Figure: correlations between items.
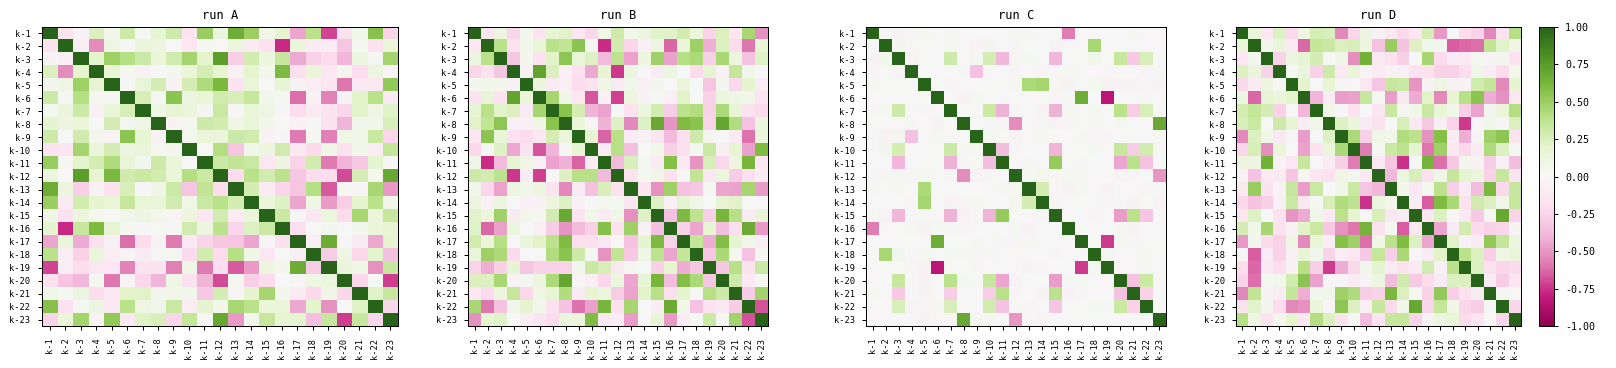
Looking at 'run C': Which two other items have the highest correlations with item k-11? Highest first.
k-15, k-21
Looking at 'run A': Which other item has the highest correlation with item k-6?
k-9
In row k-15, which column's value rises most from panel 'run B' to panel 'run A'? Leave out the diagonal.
k-16
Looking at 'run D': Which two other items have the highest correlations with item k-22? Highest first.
k-15, k-9
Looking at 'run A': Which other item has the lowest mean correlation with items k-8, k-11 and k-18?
k-19
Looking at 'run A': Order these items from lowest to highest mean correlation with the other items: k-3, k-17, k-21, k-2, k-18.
k-17, k-2, k-18, k-21, k-3
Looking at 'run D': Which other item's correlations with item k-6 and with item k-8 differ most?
k-19
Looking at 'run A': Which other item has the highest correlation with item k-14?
k-1
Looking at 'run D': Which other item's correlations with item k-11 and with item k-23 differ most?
k-14
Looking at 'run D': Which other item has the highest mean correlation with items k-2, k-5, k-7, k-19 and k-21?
k-13
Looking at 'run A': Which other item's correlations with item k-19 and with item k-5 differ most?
k-11
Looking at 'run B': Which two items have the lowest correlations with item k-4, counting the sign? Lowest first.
k-12, k-10
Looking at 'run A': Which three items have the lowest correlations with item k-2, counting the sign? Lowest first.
k-16, k-4, k-20
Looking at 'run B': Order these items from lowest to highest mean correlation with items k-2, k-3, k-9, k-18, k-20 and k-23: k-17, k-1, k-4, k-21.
k-4, k-1, k-21, k-17
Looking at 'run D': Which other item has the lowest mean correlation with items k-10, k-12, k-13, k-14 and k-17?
k-11
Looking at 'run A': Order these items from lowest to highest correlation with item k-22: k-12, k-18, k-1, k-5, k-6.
k-5, k-12, k-18, k-6, k-1
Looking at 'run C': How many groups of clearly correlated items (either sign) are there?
7
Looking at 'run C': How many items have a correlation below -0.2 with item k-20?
3
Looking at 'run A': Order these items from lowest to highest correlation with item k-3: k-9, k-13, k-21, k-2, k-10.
k-13, k-2, k-21, k-9, k-10
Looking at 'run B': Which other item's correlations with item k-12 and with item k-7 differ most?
k-6
